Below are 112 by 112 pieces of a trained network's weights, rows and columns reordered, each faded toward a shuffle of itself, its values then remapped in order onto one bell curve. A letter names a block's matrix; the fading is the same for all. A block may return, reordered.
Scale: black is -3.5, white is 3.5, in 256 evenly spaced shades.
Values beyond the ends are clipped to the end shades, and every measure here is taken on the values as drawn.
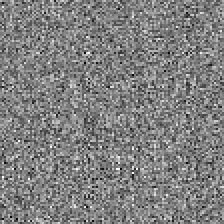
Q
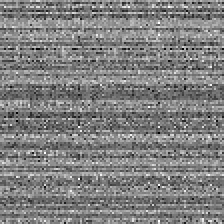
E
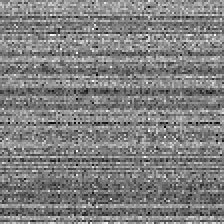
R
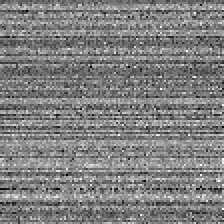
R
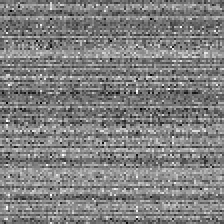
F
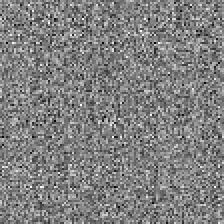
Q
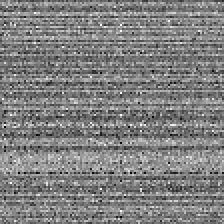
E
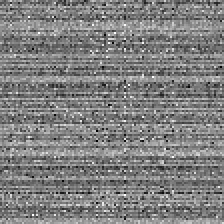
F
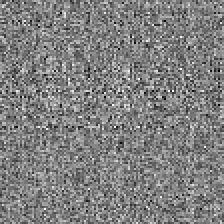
Q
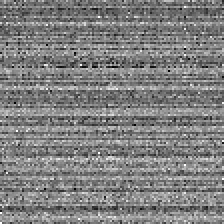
R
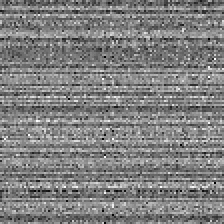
R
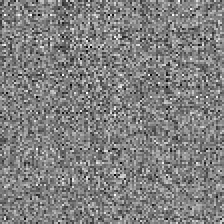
Q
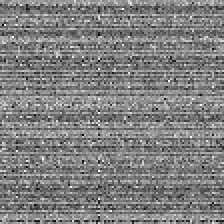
F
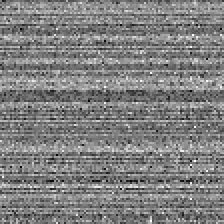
R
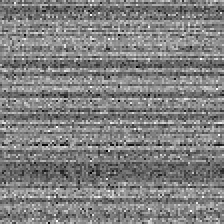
R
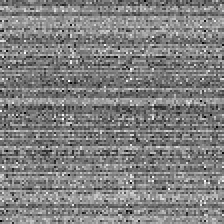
F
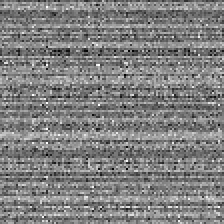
E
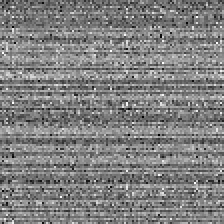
F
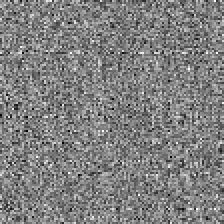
Q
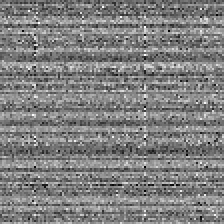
E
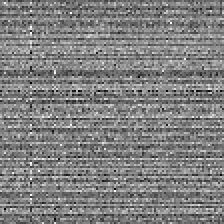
R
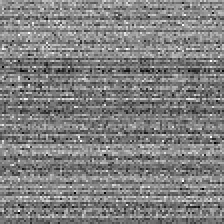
R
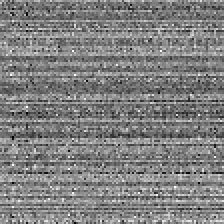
E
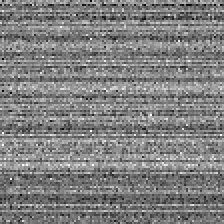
R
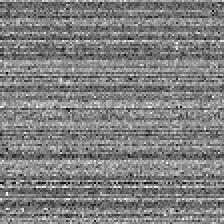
R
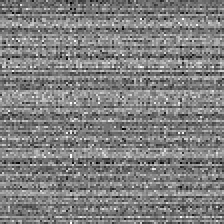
E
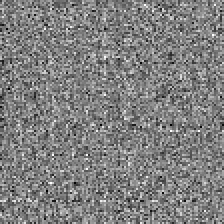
Q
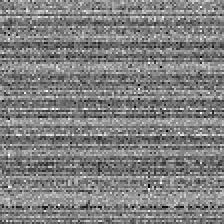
R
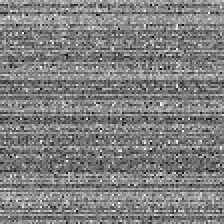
F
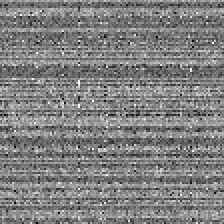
F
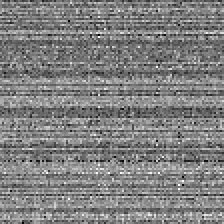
R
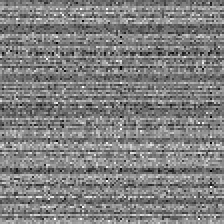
E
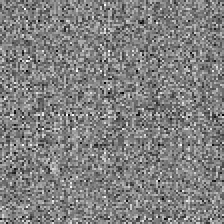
Q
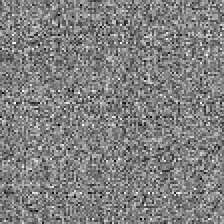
Q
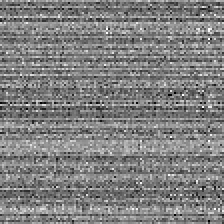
E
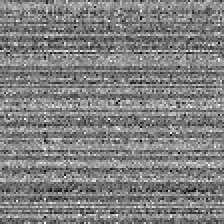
E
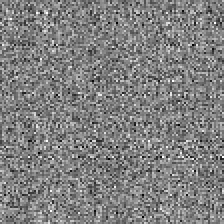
Q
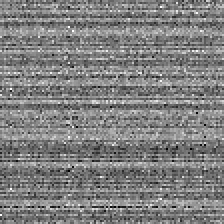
R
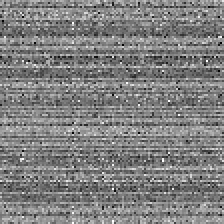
F
